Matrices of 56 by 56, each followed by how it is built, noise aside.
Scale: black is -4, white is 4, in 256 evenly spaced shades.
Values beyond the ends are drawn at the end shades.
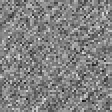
Hankel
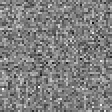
blocks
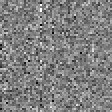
uneven columns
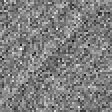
Hankel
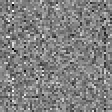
uneven columns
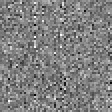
uneven columns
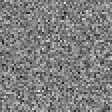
repeating columns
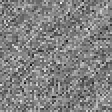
Hankel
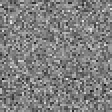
repeating columns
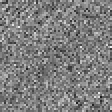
Hankel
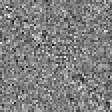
banded
